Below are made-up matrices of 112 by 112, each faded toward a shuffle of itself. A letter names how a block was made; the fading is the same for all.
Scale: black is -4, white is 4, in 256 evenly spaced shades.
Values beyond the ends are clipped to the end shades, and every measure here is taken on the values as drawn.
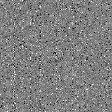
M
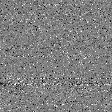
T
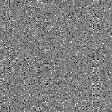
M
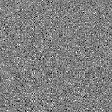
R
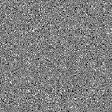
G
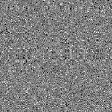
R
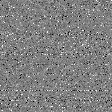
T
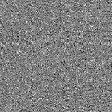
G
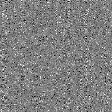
M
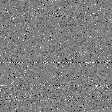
T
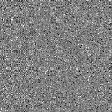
R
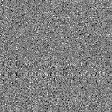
G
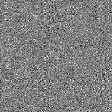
R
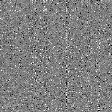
M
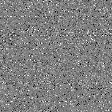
T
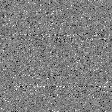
T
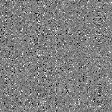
M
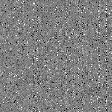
M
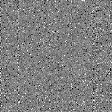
M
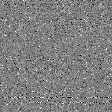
T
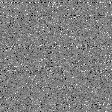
T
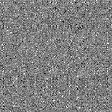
R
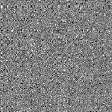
G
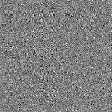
G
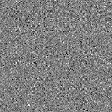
R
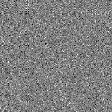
G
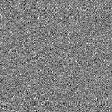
R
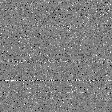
T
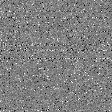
T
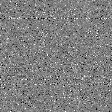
T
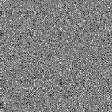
R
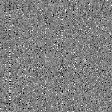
M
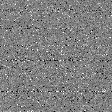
T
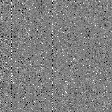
M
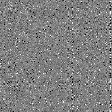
M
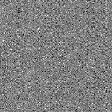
R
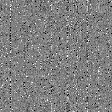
M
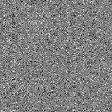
R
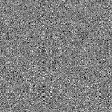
R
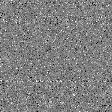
T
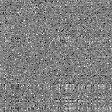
R
